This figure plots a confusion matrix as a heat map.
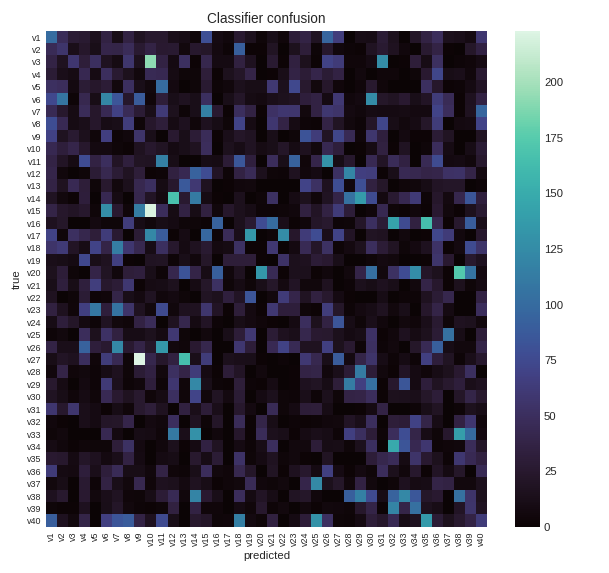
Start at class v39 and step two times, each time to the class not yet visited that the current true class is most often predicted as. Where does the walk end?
v34
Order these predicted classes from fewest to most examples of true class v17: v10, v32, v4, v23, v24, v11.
v32, v23, v4, v24, v11, v10
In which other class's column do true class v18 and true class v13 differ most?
v7
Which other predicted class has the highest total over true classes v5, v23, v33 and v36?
v11
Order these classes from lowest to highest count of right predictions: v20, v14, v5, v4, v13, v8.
v5, v4, v8, v13, v14, v20
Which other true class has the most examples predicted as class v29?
v14
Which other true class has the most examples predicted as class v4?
v26
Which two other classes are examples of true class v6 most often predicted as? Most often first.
v30, v2
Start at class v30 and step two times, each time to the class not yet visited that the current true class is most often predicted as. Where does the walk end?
v12
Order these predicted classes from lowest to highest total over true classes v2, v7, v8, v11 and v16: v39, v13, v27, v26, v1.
v13, v27, v39, v1, v26
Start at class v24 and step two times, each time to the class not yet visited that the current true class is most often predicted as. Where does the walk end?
v9
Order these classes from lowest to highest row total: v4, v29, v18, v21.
v21, v4, v29, v18
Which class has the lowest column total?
v17
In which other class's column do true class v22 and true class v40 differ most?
v35
